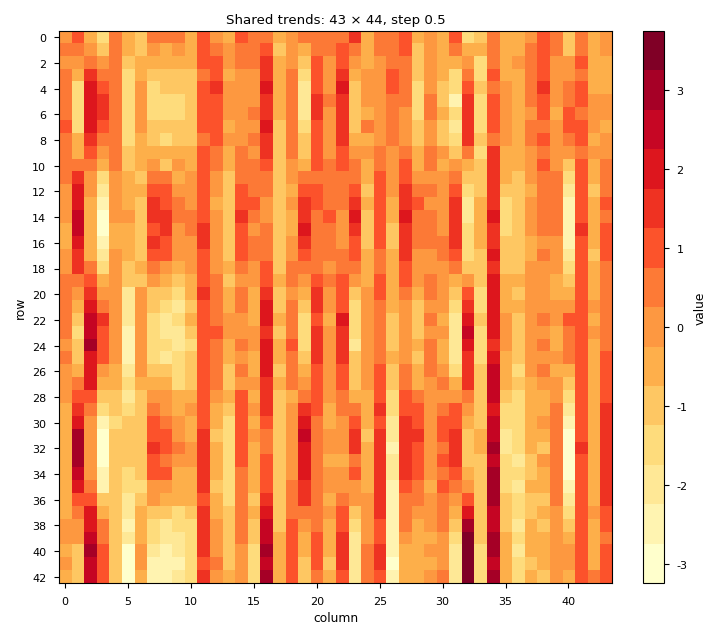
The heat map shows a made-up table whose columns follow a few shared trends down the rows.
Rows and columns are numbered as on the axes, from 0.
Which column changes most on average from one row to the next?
3
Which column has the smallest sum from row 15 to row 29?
5
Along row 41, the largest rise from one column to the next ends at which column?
32
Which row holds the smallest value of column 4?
30
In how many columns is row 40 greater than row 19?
14
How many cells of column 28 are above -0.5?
19
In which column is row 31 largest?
1
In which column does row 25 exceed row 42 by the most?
26
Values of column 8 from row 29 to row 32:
0 0.5 1 1
